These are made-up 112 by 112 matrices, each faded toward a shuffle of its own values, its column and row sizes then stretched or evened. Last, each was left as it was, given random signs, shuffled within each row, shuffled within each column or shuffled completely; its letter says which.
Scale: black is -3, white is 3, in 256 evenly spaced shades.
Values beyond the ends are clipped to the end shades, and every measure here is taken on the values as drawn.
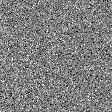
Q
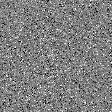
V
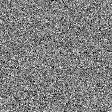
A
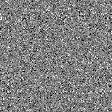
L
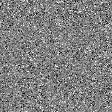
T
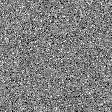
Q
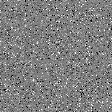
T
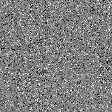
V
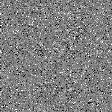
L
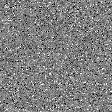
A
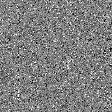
V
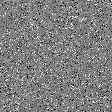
Q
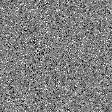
V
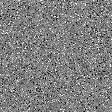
A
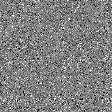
T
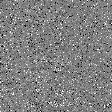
T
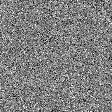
Q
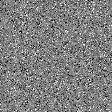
V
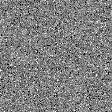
V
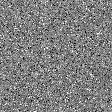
Q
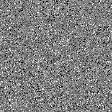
T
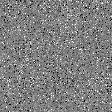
T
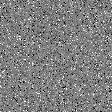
V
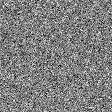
Q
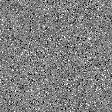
L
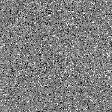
L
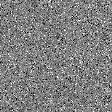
V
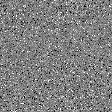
T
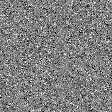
V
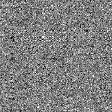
L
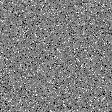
Q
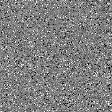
L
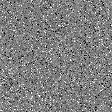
V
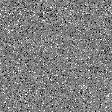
T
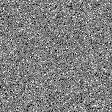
Q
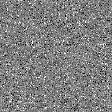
L
